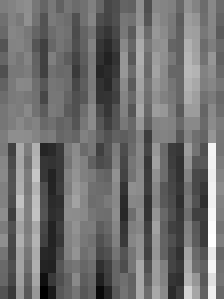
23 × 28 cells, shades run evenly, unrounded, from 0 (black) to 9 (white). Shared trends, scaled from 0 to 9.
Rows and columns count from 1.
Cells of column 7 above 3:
11
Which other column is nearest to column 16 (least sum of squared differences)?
26
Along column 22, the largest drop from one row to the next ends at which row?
12
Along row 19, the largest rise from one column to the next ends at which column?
27
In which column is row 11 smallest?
19
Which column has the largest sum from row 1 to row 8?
24
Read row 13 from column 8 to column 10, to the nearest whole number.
2 4 5
